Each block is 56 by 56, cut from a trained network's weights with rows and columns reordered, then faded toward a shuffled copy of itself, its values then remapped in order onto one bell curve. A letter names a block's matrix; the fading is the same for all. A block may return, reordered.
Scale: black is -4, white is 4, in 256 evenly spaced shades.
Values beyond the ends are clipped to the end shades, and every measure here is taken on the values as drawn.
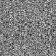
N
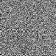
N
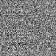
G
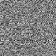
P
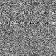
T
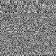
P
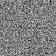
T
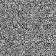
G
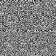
P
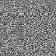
N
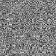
P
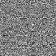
P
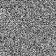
G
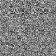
G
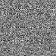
P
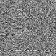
N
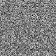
G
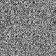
N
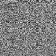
P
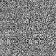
G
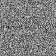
G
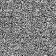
G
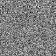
T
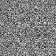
G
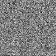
G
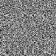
N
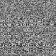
P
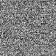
G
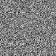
N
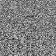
T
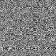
P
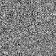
N
